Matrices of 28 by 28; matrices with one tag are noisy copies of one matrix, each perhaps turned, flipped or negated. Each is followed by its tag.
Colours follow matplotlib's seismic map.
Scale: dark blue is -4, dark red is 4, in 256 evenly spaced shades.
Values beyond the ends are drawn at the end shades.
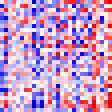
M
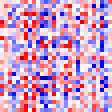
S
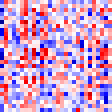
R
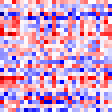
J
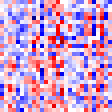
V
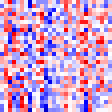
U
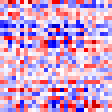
R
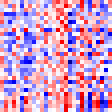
U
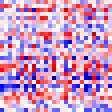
S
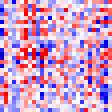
R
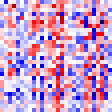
V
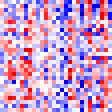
U
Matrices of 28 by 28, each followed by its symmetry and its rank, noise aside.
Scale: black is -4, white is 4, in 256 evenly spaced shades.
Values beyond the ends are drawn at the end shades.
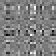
antisymmetric, rank two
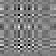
no symmetry, rank one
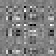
no symmetry, rank two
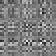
no symmetry, rank two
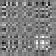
symmetric, rank two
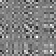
symmetric, rank two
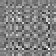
symmetric, rank two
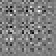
symmetric, rank two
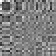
symmetric, rank three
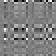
no symmetry, rank one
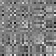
symmetric, rank two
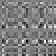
no symmetry, rank two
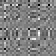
symmetric, rank two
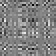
no symmetry, rank two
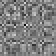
symmetric, rank three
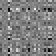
no symmetry, rank two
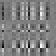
no symmetry, rank one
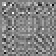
symmetric, rank three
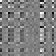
no symmetry, rank one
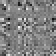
no symmetry, rank three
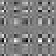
no symmetry, rank one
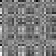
no symmetry, rank two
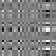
no symmetry, rank one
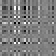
no symmetry, rank one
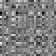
no symmetry, rank three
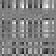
no symmetry, rank one
